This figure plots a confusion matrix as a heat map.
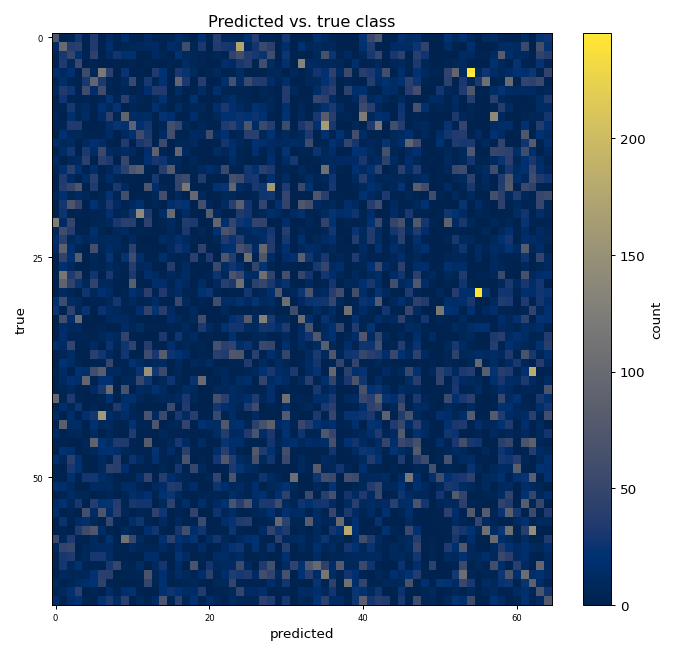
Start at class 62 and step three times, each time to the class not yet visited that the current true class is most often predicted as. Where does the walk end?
46
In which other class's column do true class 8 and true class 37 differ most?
55
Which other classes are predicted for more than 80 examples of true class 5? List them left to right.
16, 56, 59
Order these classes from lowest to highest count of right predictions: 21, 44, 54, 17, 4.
44, 4, 54, 21, 17
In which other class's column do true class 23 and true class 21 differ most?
0
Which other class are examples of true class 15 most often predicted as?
35
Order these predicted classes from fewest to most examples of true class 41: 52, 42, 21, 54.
52, 54, 21, 42
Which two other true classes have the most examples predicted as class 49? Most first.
18, 60
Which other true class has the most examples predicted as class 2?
19
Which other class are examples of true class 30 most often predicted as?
42
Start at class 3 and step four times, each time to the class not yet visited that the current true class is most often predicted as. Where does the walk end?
24
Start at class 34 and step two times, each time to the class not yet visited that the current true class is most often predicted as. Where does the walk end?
7
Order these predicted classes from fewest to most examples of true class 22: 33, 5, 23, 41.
33, 5, 41, 23
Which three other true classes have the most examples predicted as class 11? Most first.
20, 15, 39
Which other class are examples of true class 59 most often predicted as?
58
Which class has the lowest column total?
49
